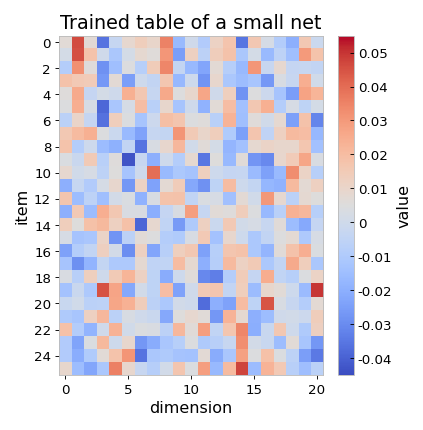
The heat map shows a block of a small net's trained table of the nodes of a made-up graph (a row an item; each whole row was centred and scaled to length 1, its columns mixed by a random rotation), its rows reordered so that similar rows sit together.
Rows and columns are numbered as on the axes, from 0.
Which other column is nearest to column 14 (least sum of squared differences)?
4
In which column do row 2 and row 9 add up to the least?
11
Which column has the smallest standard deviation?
17
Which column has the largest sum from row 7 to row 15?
18
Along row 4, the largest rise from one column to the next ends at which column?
19
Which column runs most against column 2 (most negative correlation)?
14
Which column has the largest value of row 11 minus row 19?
9
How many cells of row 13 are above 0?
13
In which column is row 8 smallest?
6
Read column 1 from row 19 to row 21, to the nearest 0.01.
0 0 -0.01
